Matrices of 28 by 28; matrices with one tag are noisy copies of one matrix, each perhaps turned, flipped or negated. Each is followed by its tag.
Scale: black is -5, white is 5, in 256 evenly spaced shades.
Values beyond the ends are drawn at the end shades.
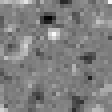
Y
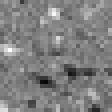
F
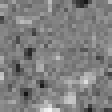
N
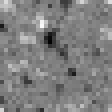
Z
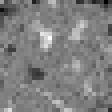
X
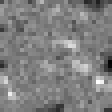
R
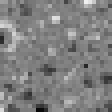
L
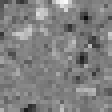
N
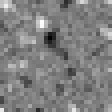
Z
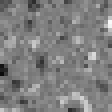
L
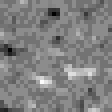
F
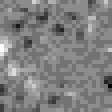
N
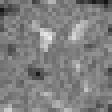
X
